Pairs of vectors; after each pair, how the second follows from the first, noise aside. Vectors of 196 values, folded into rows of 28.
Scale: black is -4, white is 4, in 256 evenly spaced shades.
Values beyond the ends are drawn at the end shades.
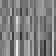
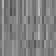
reversed, shrunk.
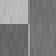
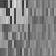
sign-scrambled.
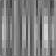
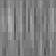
reversed, shrunk.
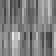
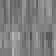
shrunk.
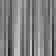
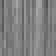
reversed, shrunk.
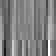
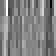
reversed.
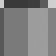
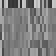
sign-scrambled.
